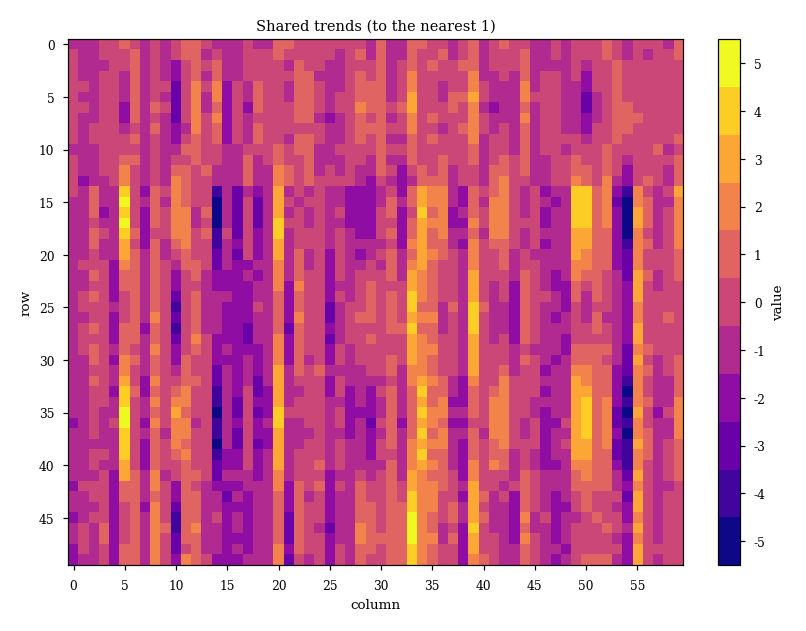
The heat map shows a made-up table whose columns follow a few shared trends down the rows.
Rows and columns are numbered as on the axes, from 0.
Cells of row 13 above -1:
38
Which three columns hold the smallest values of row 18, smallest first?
54, 14, 16
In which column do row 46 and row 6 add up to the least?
10
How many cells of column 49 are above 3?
4
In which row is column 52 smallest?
26
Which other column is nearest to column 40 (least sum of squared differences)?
9
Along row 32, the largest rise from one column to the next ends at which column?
55
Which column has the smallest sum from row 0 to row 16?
15
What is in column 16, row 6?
0
